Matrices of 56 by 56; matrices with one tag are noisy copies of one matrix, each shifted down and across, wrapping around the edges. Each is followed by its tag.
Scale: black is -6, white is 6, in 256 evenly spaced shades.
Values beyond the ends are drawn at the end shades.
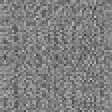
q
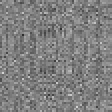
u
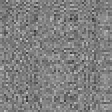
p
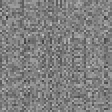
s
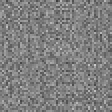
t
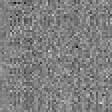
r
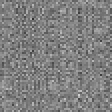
s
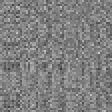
u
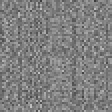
q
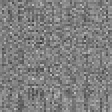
u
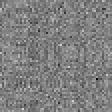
r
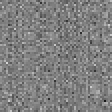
s
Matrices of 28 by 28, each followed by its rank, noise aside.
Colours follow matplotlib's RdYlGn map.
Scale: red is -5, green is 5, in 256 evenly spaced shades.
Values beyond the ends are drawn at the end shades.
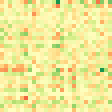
four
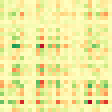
two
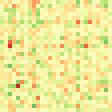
five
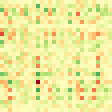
three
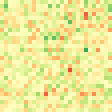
six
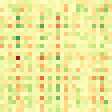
two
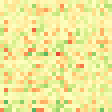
five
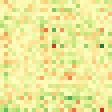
five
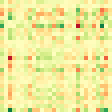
two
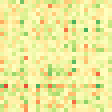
four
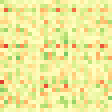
four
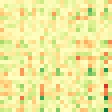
two
